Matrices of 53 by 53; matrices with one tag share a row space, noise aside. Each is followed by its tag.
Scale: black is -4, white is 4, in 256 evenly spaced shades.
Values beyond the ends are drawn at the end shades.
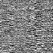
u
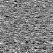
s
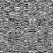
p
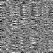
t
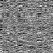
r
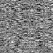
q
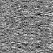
q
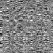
r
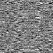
q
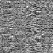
u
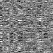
r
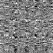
s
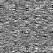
s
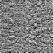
u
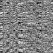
r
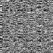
r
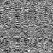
p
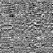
u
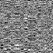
p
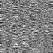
t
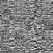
u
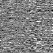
u
